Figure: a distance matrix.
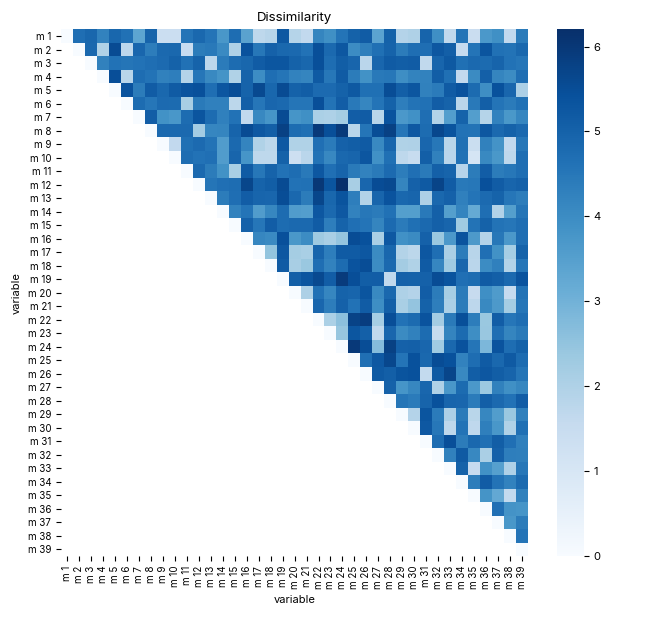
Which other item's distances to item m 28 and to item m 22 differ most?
m 19
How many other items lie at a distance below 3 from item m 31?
3
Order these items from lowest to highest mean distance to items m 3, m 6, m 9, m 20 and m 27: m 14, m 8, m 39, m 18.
m 18, m 14, m 39, m 8
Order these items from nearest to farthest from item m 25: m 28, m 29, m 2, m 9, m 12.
m 12, m 2, m 29, m 9, m 28
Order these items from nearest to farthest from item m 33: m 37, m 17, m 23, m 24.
m 17, m 37, m 23, m 24
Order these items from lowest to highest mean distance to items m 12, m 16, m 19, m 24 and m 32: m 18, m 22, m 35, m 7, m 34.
m 7, m 22, m 35, m 18, m 34
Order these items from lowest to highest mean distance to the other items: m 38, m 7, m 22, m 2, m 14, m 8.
m 38, m 7, m 14, m 2, m 22, m 8
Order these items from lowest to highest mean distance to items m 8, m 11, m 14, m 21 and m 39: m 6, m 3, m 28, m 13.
m 6, m 13, m 3, m 28
